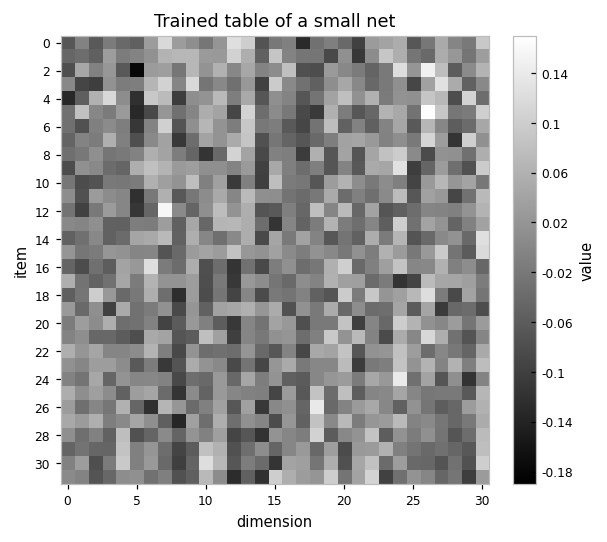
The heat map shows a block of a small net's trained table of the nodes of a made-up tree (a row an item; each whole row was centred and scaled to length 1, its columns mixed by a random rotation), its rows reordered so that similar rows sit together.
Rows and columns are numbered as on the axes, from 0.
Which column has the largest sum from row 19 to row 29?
24
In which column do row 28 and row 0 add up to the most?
30
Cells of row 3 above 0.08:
4
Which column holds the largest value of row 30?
10
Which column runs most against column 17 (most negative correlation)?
13
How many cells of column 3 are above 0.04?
3
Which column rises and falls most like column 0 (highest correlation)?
18
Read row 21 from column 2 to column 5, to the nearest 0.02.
-0.04 -0.04 -0.06 -0.08
